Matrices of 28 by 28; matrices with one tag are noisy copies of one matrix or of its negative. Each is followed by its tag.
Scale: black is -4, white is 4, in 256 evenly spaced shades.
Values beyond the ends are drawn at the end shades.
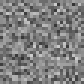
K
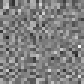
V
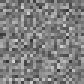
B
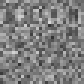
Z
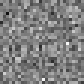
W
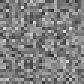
B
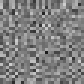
V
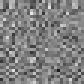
V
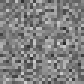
B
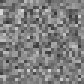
Z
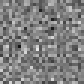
W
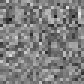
Z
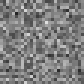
B
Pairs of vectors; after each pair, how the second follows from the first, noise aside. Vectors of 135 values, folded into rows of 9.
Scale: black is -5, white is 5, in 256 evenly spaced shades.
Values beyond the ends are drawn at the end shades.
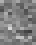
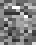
reversed, scaled up.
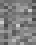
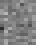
wrapped around, negated, partly zeroed.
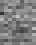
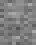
reversed, negated, shrunk.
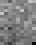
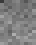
reversed, shrunk.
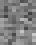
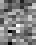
wrapped around, negated, scaled up.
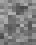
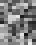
wrapped around, negated, scaled up.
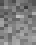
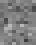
wrapped around, negated, partly zeroed.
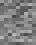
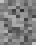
shuffled.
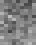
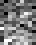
reversed, negated, scaled up.
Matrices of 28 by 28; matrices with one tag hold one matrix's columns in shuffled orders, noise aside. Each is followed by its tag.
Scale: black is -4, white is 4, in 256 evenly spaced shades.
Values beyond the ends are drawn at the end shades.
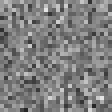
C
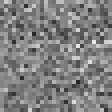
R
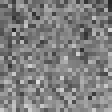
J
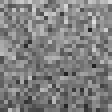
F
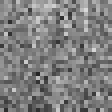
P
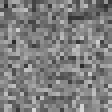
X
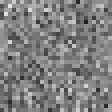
C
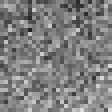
J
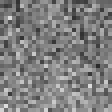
J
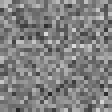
R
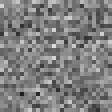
R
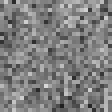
C
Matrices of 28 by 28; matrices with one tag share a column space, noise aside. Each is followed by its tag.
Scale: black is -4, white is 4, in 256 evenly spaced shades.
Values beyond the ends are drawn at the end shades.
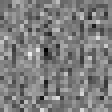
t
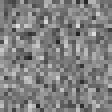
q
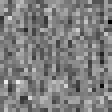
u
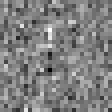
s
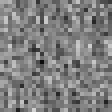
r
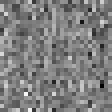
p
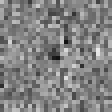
q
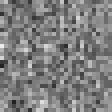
r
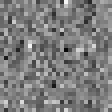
r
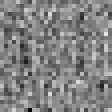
p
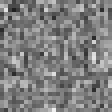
p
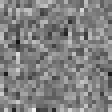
s
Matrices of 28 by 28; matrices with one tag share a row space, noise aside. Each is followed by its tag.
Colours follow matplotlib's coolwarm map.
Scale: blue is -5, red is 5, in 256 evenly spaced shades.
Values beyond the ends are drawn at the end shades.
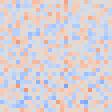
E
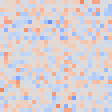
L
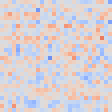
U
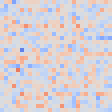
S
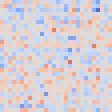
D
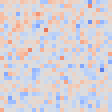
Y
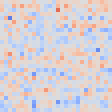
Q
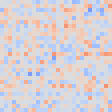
U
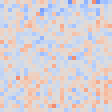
S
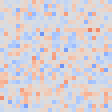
L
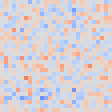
S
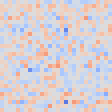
E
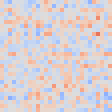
U
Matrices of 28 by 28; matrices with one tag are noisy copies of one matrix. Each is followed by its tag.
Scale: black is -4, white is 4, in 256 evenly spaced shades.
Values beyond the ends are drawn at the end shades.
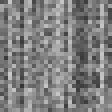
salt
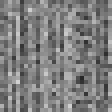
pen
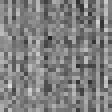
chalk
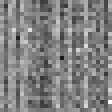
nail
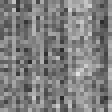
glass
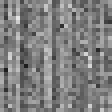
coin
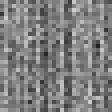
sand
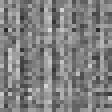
coin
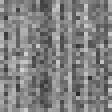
nail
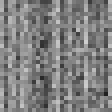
nail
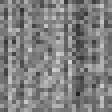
salt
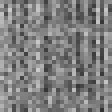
chalk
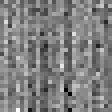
sand
